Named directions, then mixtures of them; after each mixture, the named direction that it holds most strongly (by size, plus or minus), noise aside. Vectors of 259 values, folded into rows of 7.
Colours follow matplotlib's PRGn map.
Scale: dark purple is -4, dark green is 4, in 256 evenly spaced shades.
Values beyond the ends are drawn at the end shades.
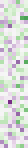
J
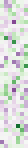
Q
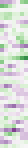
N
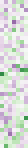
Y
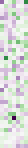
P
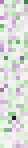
P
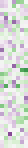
Y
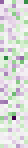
P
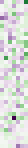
P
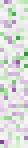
Q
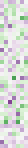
J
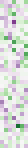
Q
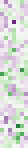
Y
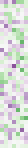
Y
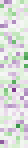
Q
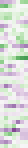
N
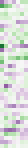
N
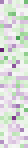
J
